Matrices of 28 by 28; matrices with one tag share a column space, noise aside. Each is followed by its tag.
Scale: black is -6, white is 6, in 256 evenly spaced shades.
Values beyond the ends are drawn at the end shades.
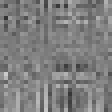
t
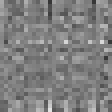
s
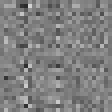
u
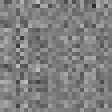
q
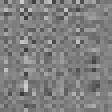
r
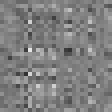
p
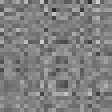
r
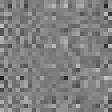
u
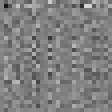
q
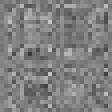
p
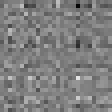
u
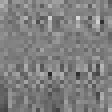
t
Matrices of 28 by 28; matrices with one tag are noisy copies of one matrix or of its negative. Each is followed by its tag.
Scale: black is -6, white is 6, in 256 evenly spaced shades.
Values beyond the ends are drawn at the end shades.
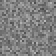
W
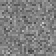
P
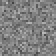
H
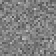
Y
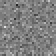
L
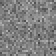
W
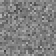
P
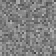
W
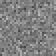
H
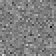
L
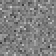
Y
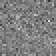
L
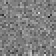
L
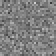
W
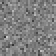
Y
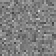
H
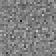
W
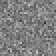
H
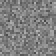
W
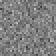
Y
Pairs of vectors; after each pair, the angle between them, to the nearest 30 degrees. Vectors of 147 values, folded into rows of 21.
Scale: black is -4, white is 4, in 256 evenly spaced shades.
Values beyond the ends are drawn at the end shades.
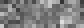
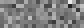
90 degrees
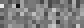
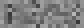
90 degrees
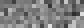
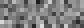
120 degrees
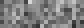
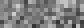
60 degrees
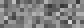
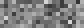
30 degrees
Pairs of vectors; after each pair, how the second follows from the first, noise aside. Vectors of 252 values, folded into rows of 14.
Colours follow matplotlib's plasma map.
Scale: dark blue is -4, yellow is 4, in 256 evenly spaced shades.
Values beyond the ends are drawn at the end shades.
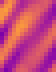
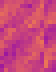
wrapped around, negated, shrunk.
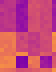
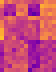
reversed.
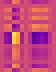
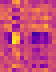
copied.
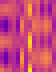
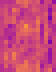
wrapped around, negated, shrunk.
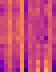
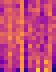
copied.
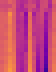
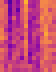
reversed.
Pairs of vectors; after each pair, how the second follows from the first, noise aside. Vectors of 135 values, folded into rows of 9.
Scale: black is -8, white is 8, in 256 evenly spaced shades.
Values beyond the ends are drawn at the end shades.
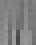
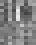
wrapped around, negated, scaled up.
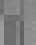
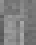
negated.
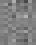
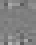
reversed, negated, partly zeroed.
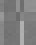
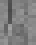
wrapped around, negated.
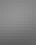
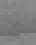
wrapped around, shrunk.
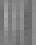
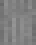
wrapped around, shrunk.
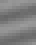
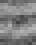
wrapped around, negated, scaled up.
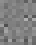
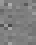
reversed, negated, partly zeroed.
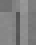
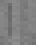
wrapped around, shrunk.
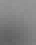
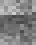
wrapped around, negated, scaled up.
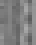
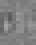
reversed, negated, partly zeroed.
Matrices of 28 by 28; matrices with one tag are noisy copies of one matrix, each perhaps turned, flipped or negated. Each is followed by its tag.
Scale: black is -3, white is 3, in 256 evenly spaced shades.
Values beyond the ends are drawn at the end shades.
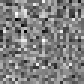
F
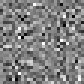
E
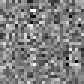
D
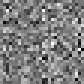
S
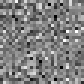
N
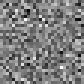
E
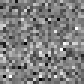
S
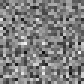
F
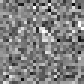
S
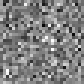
S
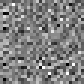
E
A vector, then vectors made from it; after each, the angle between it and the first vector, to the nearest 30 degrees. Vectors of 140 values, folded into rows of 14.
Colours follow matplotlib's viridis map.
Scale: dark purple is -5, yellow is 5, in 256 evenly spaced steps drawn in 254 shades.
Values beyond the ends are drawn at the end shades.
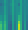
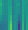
150 degrees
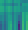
150 degrees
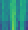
90 degrees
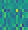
90 degrees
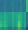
60 degrees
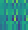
120 degrees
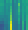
120 degrees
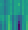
150 degrees
